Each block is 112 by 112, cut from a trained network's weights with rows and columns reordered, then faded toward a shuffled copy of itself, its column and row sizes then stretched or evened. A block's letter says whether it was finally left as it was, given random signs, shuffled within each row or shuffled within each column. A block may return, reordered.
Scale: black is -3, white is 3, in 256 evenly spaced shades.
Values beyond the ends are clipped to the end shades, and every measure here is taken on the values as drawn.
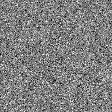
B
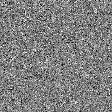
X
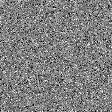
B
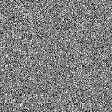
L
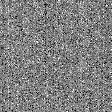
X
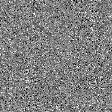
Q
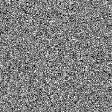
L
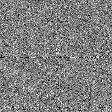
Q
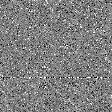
Q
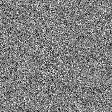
X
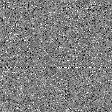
Q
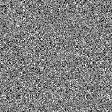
L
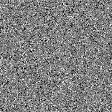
B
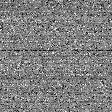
B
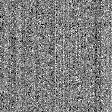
X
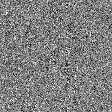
X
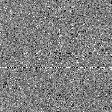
L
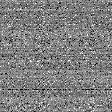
L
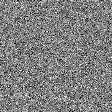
B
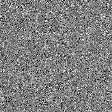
Q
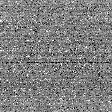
B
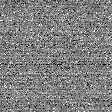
B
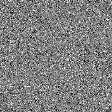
Q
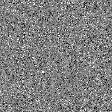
Q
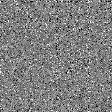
Q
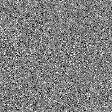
Q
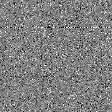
Q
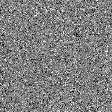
Q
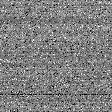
B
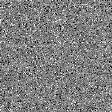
Q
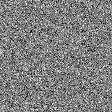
X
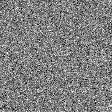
X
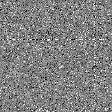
Q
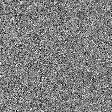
X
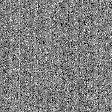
X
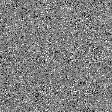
Q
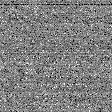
B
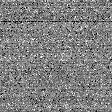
B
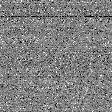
B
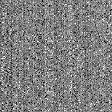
L
